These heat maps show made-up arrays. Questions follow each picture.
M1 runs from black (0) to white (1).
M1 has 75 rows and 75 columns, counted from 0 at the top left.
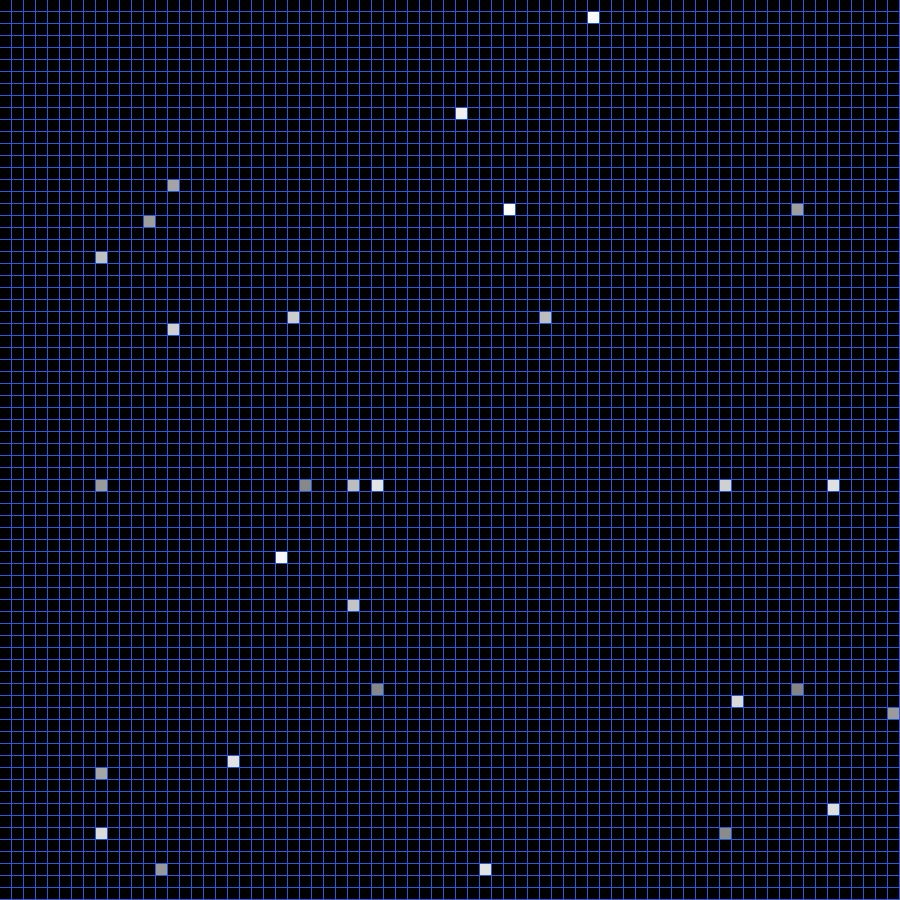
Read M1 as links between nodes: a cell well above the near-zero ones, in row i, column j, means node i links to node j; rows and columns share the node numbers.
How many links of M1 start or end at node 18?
1
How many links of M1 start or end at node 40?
7
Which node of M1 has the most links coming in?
node 8
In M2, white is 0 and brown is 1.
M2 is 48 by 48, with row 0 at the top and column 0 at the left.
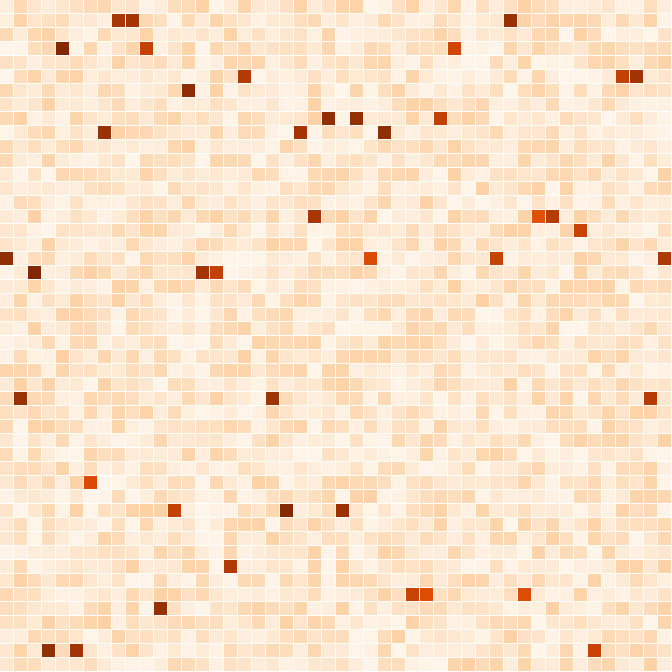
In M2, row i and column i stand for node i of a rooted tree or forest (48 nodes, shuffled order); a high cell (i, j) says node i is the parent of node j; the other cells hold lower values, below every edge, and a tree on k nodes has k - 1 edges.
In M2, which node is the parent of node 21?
9
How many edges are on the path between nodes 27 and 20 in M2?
4
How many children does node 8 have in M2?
3
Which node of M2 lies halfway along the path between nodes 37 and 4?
46
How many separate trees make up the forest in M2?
6
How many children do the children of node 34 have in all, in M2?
1
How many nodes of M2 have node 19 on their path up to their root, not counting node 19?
6
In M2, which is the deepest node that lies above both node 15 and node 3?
28
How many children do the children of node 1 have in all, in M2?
9
